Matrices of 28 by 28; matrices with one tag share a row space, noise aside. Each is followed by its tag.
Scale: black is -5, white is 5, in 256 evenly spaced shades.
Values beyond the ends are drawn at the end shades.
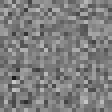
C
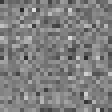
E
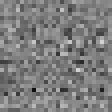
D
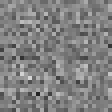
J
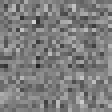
D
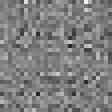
E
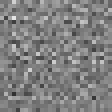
C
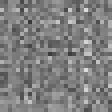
E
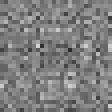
E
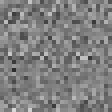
C
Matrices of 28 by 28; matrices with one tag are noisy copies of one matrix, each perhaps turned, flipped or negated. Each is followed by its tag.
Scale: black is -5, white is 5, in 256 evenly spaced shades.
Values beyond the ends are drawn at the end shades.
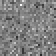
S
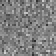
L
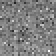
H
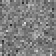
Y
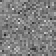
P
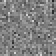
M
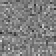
L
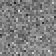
H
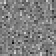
M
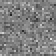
Y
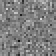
L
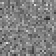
S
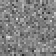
S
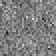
P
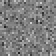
M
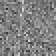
L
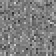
M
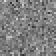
S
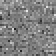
L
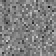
P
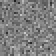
L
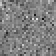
P
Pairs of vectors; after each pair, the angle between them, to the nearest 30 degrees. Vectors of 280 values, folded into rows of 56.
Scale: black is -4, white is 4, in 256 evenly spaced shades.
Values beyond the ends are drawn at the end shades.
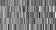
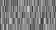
90 degrees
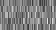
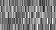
30 degrees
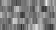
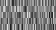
90 degrees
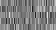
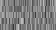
60 degrees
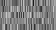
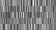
150 degrees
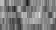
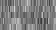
120 degrees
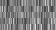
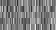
30 degrees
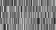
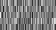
120 degrees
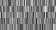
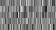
120 degrees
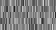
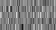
90 degrees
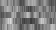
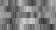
150 degrees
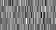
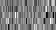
90 degrees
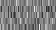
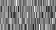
30 degrees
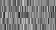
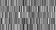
150 degrees
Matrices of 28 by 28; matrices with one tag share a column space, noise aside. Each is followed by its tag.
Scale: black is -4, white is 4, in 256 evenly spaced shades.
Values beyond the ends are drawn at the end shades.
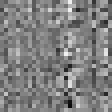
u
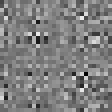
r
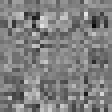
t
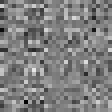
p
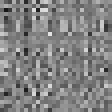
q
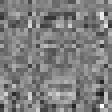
t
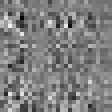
t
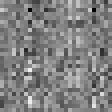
u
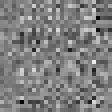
p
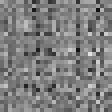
q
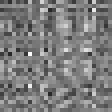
q
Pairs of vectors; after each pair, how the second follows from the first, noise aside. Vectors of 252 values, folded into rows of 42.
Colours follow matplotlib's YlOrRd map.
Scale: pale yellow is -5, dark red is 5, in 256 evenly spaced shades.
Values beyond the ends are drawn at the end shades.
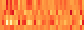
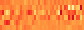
wrapped around, partly zeroed.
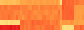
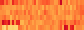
negated, partly zeroed.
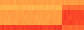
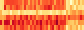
wrapped around, negated, scaled up.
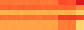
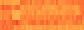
wrapped around, shrunk.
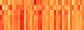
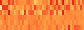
negated, partly zeroed.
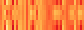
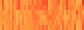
wrapped around, shrunk.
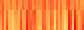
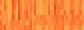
wrapped around, shrunk.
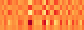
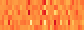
negated, partly zeroed.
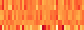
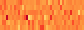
wrapped around, partly zeroed.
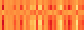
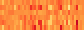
negated, partly zeroed.
